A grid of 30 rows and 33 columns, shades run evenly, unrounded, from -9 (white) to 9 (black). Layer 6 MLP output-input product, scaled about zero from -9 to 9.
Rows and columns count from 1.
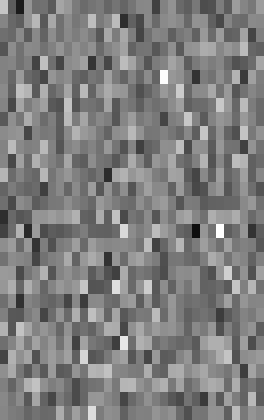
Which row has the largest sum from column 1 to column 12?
17
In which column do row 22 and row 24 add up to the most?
11
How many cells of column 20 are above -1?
22
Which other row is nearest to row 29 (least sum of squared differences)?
15
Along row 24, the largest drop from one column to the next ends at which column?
3
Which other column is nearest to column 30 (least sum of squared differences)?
8
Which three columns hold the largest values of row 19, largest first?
14, 5, 21
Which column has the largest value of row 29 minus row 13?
16
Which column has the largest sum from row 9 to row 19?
25
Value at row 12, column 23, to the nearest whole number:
1
